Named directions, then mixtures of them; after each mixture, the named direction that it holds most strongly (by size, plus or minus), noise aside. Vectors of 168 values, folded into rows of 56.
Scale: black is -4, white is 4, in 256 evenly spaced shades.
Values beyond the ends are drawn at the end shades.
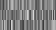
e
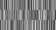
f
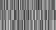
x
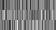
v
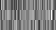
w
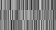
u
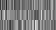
v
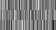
x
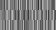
x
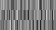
v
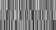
x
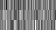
f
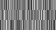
f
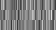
w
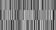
u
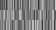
x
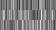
v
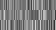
f
